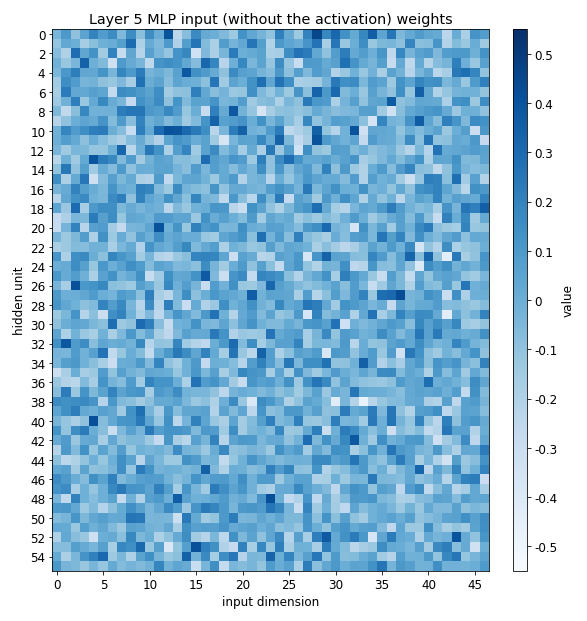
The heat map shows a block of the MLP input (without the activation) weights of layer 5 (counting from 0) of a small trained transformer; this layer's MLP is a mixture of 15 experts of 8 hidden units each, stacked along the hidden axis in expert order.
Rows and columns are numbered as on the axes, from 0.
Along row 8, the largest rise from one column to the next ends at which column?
17
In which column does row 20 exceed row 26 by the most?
11
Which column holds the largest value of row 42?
32
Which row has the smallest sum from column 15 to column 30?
38
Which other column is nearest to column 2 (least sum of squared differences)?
44
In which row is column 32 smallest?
20
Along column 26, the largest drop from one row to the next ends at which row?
3
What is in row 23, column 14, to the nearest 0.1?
-0.1
